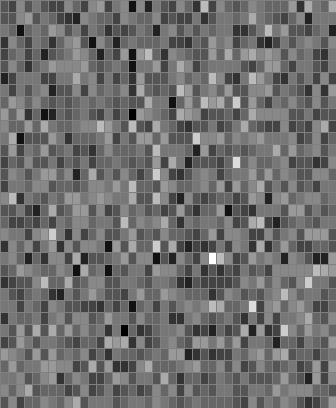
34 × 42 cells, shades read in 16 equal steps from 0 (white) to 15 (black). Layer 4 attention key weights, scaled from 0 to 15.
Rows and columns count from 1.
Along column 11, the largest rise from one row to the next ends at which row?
22
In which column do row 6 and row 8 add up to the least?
23
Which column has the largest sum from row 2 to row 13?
17
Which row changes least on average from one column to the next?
34
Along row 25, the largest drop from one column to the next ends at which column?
9
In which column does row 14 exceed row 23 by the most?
40
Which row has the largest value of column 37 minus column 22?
14
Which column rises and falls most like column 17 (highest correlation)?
13
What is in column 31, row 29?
11
